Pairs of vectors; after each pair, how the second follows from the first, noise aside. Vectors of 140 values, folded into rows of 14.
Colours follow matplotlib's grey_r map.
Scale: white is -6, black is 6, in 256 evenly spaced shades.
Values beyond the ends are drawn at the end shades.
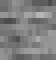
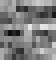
wrapped around, scaled up.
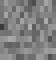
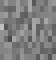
sign-scrambled.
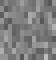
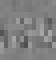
reversed, negated, partly zeroed.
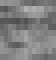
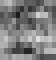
reversed, negated, scaled up.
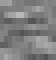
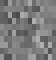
sign-scrambled.
